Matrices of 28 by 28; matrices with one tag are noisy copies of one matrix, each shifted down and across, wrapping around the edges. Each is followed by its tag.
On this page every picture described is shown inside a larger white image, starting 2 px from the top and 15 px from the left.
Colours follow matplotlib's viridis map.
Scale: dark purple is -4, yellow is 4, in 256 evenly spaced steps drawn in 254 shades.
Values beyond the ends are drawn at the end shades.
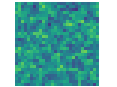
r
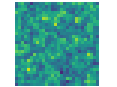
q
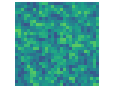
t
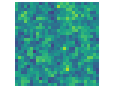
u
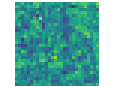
u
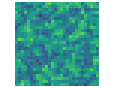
r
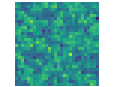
t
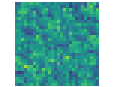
t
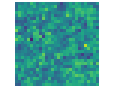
u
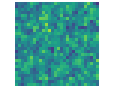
q
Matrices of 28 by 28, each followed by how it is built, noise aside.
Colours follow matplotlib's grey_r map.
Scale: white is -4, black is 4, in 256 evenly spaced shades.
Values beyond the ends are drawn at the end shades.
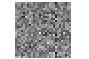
low rank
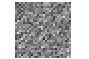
Hankel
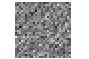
Hankel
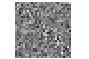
banded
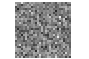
noise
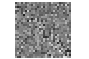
banded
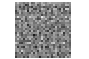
repeating columns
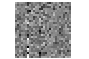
uneven columns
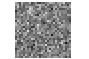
noise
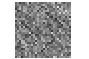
Toeplitz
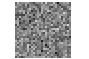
noise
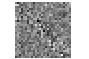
banded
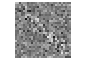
banded
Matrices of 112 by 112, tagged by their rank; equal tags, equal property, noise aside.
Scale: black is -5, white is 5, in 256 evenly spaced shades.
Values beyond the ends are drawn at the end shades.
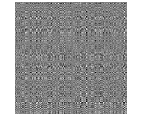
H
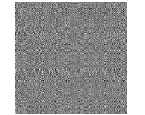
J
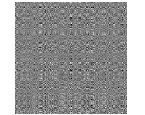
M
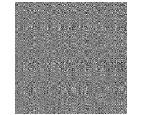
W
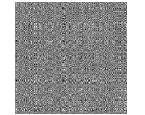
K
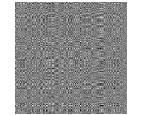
H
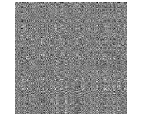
W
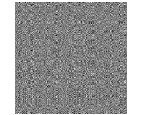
K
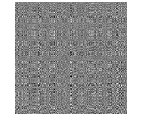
M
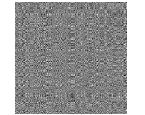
J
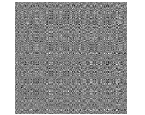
H
